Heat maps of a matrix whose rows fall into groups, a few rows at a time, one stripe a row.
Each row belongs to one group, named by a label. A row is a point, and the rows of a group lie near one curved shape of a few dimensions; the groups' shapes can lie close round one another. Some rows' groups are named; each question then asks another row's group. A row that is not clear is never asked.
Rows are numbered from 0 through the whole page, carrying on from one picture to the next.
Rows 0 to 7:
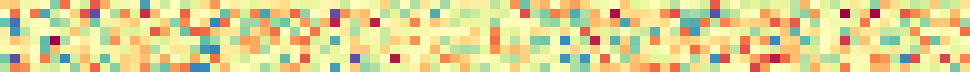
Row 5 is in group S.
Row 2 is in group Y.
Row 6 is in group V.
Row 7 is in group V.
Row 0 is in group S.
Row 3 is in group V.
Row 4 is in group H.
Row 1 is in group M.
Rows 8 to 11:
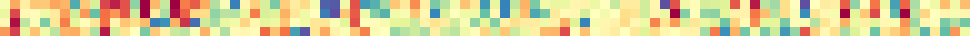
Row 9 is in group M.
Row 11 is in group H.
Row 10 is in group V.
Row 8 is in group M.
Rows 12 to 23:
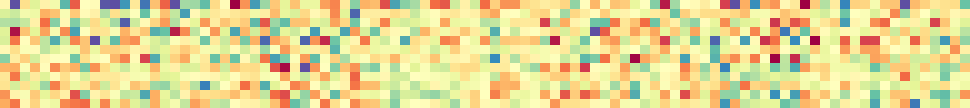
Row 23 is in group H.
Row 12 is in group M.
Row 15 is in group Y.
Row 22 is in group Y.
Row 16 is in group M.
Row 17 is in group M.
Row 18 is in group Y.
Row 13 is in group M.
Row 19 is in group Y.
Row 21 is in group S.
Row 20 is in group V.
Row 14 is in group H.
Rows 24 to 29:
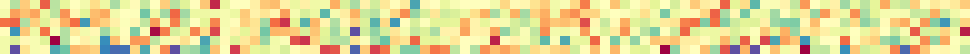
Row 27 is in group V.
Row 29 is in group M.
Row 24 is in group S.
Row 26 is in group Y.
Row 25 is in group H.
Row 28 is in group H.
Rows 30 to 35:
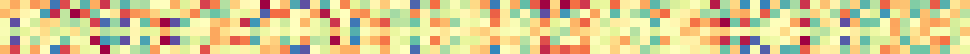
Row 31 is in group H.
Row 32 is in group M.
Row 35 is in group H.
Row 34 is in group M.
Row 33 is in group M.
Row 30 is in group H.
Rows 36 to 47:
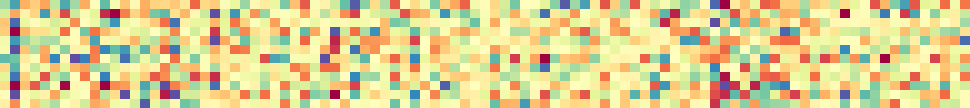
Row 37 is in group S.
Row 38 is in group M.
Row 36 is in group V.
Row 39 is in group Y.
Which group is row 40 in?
Y
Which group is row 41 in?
M
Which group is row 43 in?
H
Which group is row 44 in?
V
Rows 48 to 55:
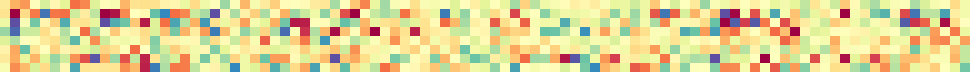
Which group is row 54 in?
M
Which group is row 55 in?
Y
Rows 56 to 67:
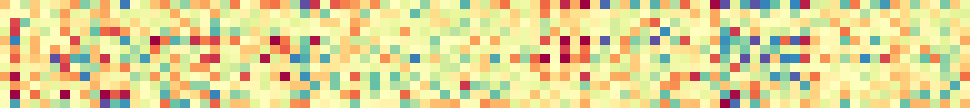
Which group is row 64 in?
Y
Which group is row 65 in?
V
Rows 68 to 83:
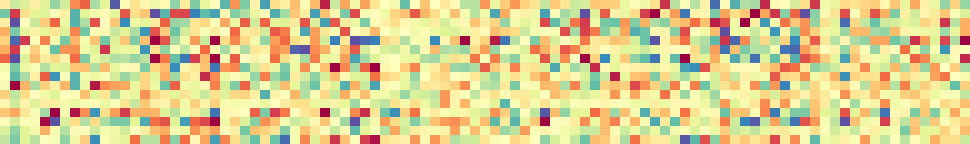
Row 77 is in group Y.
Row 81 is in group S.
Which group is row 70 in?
M
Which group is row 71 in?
Y
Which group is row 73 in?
H
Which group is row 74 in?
V
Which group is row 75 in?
Y
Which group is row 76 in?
H
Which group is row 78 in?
M
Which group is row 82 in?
V
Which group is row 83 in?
Y
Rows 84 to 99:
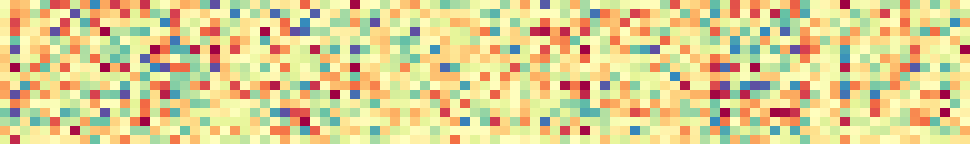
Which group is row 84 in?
S
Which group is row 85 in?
Y
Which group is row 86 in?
Y
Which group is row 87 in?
H
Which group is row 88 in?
M
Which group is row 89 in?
V
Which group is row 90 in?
S
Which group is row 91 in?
S
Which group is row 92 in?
M
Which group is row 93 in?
V
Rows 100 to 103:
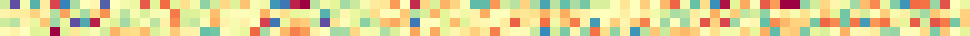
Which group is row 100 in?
H
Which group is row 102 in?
H
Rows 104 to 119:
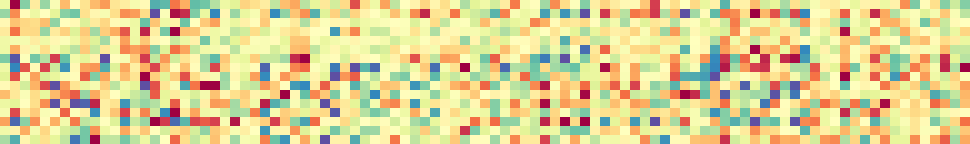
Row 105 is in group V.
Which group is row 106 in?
S
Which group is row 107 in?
M
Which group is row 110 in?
H
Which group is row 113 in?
S
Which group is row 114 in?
Y
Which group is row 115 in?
H
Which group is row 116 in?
M
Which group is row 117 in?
V
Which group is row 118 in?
V
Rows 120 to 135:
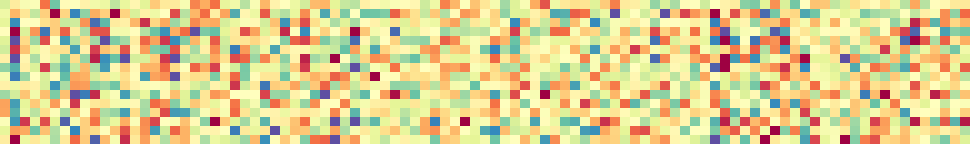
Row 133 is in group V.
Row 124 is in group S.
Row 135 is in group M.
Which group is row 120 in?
S
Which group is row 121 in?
M
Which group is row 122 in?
S
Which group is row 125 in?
Y
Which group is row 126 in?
M
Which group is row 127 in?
V
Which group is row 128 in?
Y
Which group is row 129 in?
M
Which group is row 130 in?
H
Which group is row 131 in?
Y
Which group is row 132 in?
M
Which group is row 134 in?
Y
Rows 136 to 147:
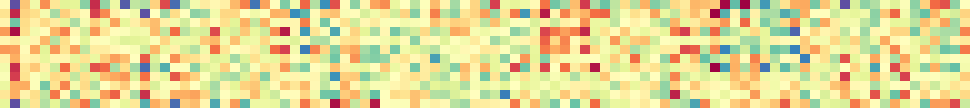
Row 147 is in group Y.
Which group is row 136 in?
M
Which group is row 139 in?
Y
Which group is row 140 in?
H
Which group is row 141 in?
Y
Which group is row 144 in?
M
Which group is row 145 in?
S
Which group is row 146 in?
M
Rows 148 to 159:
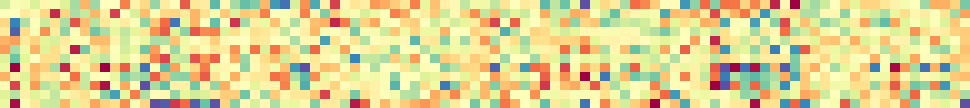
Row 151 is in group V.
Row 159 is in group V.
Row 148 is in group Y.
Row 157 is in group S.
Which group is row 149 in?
M
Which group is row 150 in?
Y
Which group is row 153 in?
Y
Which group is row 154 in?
V
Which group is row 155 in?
S
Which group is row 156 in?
V
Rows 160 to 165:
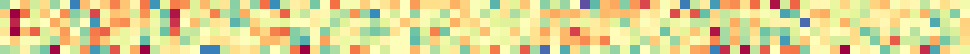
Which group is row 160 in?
Y
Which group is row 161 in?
Y
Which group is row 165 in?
S
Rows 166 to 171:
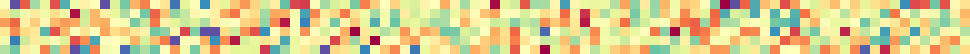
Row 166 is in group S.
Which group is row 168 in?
Y
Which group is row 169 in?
S
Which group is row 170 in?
Y
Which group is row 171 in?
H
